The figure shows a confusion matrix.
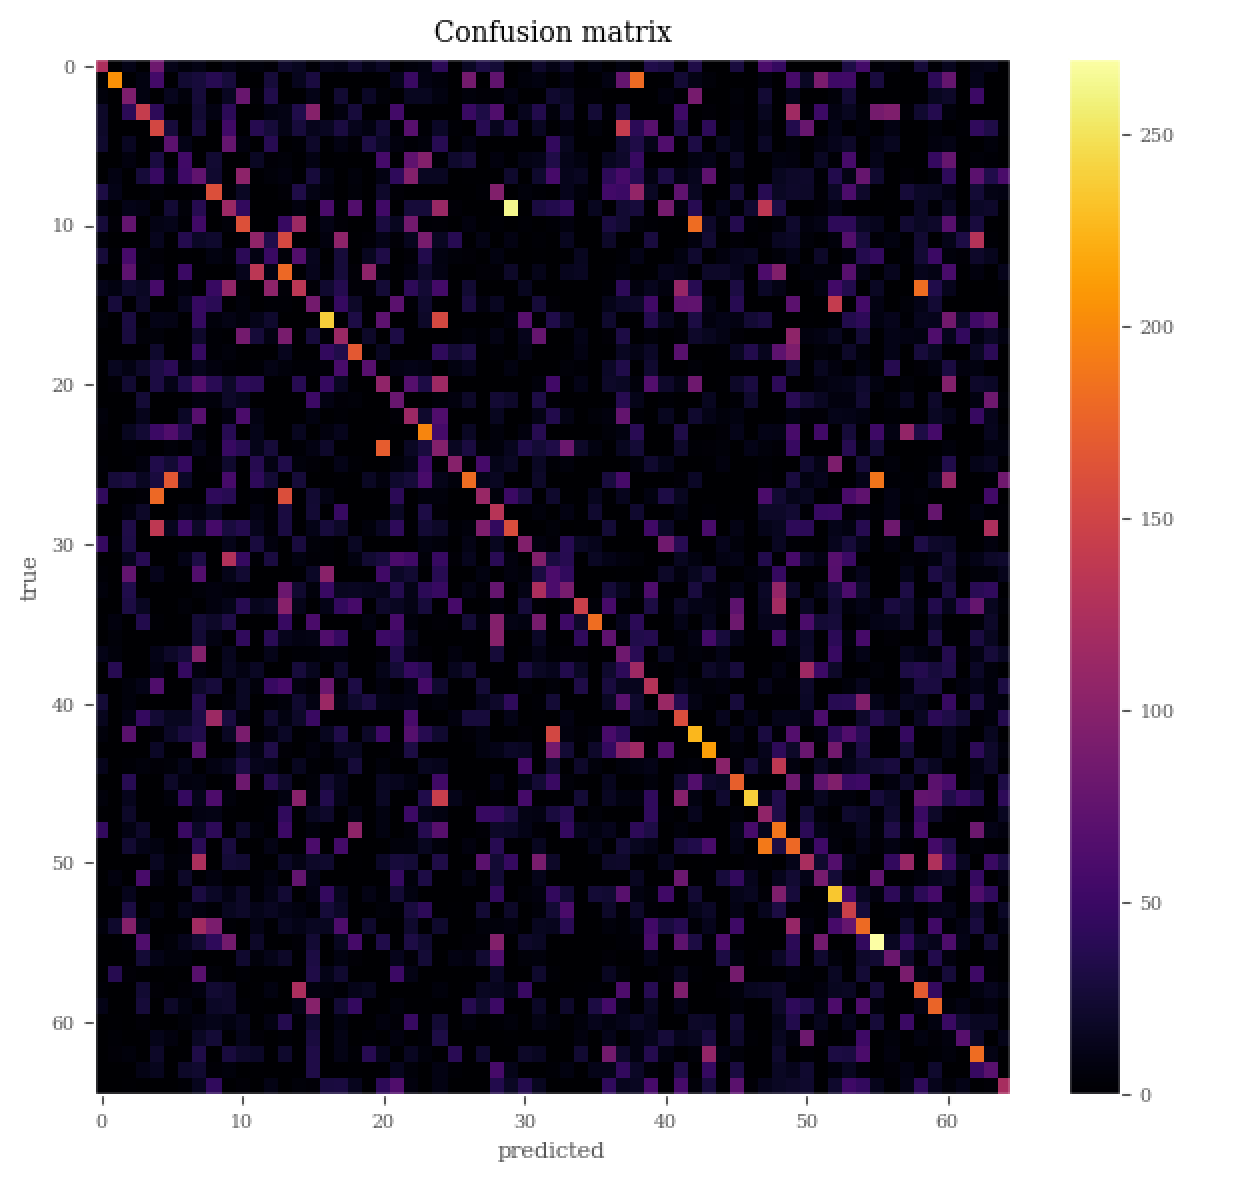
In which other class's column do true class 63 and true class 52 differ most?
48
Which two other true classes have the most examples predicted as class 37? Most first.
4, 43
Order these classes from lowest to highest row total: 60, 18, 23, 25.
60, 25, 18, 23
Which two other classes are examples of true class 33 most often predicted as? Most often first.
31, 48
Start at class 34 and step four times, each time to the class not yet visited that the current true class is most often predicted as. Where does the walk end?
47
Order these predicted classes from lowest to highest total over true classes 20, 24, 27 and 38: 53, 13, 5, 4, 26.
5, 26, 53, 13, 4
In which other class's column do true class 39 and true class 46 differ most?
24
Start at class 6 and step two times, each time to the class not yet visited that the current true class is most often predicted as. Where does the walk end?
57
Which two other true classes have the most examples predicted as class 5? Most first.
26, 23
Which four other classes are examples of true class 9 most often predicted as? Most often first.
29, 47, 24, 40
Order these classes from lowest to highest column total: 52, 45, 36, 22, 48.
36, 45, 22, 48, 52
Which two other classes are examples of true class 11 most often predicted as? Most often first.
13, 62
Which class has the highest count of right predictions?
55
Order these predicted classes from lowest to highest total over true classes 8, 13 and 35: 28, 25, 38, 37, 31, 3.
25, 3, 37, 31, 38, 28
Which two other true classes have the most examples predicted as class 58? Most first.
14, 46
